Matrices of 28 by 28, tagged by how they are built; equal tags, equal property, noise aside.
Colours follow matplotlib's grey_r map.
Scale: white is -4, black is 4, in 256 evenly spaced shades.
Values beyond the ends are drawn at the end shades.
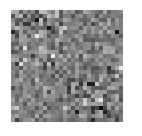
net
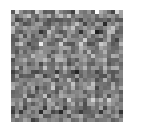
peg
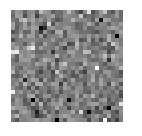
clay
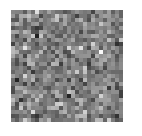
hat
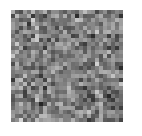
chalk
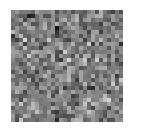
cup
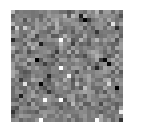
clay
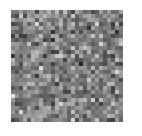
hat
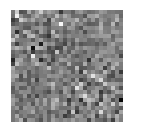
net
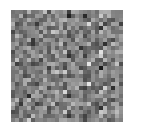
hat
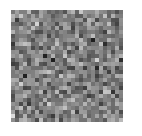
cup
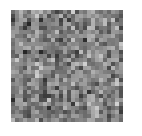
chalk
